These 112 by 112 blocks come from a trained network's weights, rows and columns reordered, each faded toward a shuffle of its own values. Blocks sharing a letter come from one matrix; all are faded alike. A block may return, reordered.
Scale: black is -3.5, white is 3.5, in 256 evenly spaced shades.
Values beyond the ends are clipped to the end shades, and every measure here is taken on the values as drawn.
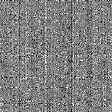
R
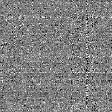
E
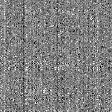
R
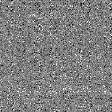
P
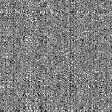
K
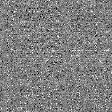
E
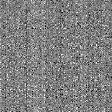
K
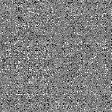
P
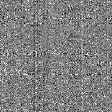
K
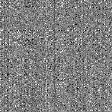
K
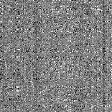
K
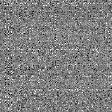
E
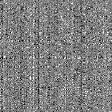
R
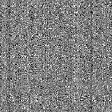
K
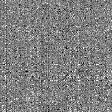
K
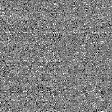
E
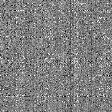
K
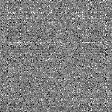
E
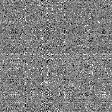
E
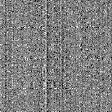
R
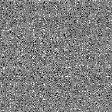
P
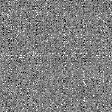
P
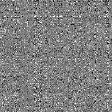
P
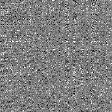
P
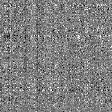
K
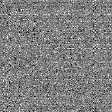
E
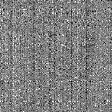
R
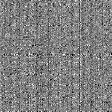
R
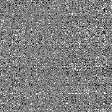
P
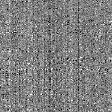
R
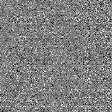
E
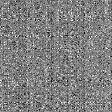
K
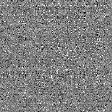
E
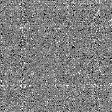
P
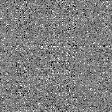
P
